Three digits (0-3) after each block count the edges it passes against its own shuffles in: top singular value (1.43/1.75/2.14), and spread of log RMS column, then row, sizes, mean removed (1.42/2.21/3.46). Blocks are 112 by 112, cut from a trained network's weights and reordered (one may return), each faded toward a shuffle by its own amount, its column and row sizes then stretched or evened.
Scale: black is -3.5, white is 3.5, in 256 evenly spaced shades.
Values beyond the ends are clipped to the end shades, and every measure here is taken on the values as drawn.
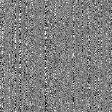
1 3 0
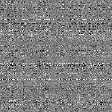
1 2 3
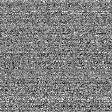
2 1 2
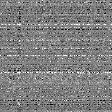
3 2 3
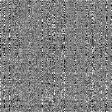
1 3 0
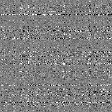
1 2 3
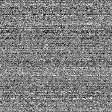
3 1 2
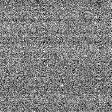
1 2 0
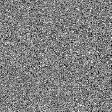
0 1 1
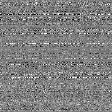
1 1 3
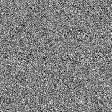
2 0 1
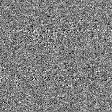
0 0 2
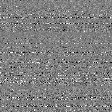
1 0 3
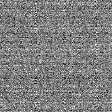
2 2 1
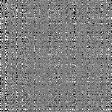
2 3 2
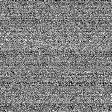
2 0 2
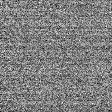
1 1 0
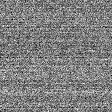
2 0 1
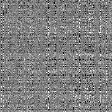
3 3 1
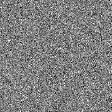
0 2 0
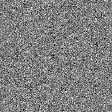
0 2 0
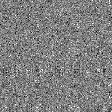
2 1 1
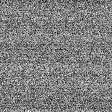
1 0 1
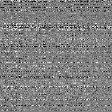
2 2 3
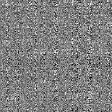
0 3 1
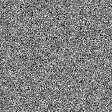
1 0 1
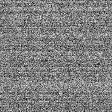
2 1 0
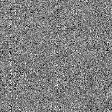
0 2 1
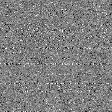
1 0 2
